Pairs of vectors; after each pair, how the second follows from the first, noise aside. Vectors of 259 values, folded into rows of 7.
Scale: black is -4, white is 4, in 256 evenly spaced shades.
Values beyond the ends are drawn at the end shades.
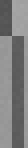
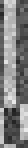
wrapped around, negated, scaled up.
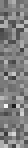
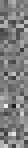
copied.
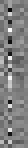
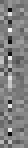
copied.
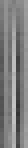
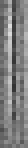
reversed, negated.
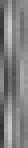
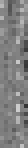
wrapped around, negated, partly zeroed.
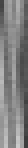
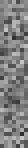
shuffled.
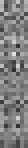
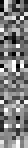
negated, scaled up.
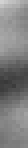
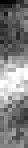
negated, scaled up.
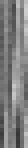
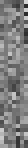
sign-scrambled.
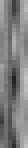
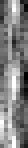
negated, scaled up.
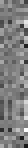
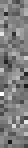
shuffled.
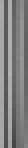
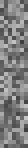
shuffled.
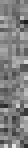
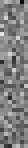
shuffled.
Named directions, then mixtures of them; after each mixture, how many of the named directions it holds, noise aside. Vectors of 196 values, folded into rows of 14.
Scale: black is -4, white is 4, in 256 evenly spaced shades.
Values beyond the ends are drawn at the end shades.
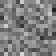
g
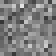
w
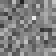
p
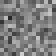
three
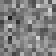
three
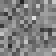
one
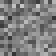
three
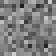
one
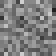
one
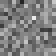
one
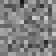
three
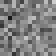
two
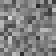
three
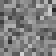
three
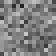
two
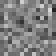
two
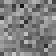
two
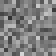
three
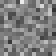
two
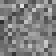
one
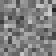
three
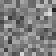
three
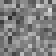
three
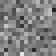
two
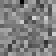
three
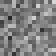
two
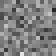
two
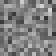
two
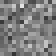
one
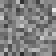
one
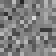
one
